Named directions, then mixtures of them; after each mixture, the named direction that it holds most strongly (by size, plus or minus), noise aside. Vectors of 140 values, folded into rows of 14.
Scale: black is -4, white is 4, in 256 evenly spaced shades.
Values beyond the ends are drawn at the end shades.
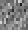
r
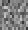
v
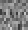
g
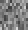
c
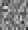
v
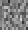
v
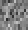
g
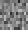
g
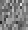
r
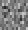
v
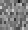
r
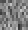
g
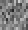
r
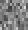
c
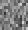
v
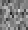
v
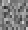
v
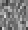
v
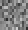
v
